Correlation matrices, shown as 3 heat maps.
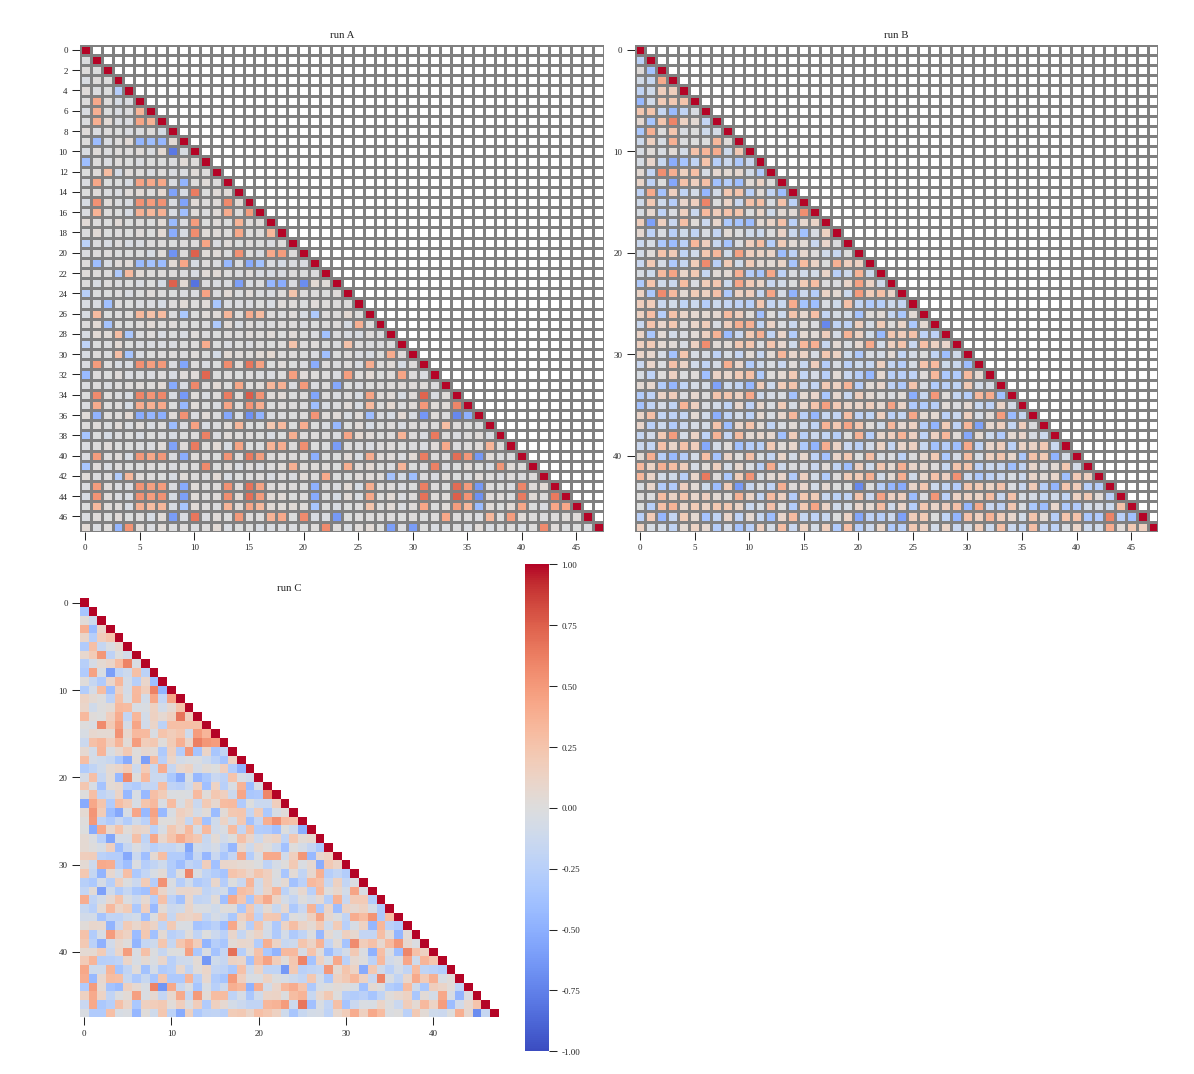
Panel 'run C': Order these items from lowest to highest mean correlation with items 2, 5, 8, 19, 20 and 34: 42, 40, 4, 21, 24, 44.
21, 42, 4, 24, 44, 40
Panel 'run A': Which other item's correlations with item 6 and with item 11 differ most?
32
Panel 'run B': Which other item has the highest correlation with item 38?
3
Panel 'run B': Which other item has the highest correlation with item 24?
2
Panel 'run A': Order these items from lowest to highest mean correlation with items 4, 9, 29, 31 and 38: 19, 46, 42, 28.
28, 46, 42, 19
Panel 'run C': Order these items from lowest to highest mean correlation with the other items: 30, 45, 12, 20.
30, 20, 45, 12
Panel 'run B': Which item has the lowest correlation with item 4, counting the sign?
11
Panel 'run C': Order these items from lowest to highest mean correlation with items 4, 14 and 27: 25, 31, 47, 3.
25, 47, 3, 31
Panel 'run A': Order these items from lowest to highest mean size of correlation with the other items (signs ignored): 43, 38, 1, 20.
38, 20, 1, 43
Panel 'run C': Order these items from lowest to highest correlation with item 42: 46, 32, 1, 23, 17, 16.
23, 32, 46, 17, 16, 1
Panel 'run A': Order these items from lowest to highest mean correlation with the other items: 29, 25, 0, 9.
9, 0, 25, 29
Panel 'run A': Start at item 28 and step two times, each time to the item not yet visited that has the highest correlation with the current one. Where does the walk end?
3
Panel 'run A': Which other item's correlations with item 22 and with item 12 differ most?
47
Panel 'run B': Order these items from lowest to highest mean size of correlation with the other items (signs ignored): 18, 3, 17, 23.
18, 23, 17, 3
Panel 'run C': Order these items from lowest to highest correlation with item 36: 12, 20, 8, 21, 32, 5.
20, 5, 8, 12, 21, 32
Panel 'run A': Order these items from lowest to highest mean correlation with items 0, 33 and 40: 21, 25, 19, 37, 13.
21, 19, 25, 37, 13
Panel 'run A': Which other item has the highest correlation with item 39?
10
